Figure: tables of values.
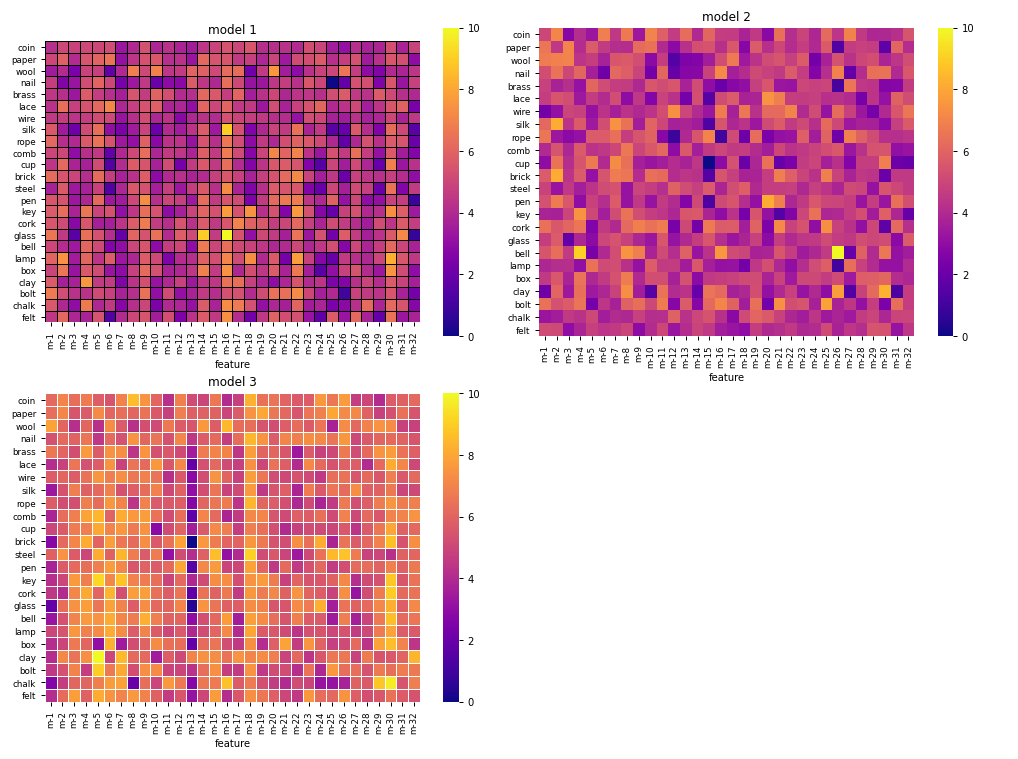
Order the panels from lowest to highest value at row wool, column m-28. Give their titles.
model 1, model 2, model 3
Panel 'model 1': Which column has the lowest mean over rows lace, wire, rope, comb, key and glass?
m-32
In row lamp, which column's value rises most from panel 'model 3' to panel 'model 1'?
m-22
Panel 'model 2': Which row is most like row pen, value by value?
lace
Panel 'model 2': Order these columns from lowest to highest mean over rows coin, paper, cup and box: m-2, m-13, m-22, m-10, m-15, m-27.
m-22, m-15, m-27, m-13, m-10, m-2
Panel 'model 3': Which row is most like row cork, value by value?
bell
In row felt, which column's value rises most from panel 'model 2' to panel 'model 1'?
m-16
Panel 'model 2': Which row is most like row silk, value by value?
brick
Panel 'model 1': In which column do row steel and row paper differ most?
m-6
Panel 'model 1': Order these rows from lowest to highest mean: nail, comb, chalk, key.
nail, chalk, comb, key
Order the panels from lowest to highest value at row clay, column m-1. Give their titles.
model 2, model 3, model 1
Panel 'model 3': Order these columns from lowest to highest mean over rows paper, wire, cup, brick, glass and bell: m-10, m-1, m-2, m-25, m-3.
m-1, m-25, m-10, m-2, m-3
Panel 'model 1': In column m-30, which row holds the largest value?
lamp
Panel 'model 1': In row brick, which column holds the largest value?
m-22
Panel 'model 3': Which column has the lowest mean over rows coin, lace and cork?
m-13
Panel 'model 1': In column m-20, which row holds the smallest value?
clay
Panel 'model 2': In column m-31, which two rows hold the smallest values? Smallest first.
clay, cup
